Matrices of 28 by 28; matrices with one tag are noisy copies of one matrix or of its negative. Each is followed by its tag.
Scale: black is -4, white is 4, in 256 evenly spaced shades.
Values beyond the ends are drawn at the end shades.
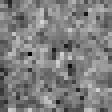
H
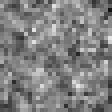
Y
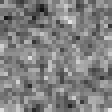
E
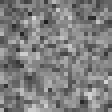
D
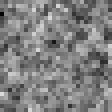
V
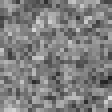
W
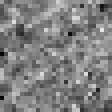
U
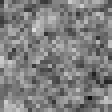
W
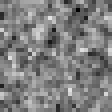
V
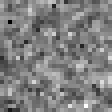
W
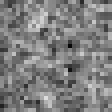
H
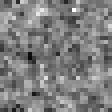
E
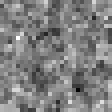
Y
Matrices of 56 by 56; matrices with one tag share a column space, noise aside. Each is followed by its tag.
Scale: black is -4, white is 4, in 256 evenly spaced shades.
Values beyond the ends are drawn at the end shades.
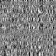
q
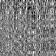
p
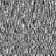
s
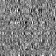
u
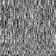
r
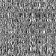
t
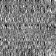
q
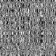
u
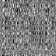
u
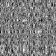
t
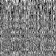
p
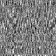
s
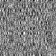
u
